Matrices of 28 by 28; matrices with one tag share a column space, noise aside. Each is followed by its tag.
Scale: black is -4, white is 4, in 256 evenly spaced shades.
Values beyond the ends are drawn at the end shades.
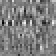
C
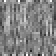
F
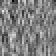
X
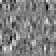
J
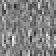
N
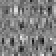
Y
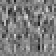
C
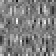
Y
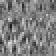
J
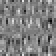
Y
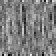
F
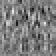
C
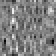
Y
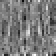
F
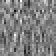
X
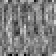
F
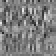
C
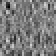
N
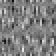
Y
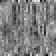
F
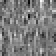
X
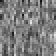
X
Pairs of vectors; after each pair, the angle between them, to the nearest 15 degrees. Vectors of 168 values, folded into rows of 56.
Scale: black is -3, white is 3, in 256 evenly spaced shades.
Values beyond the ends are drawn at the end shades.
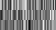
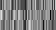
150 degrees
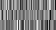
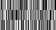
45 degrees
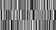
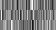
150 degrees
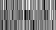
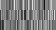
60 degrees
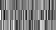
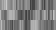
75 degrees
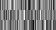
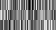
75 degrees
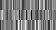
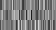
15 degrees
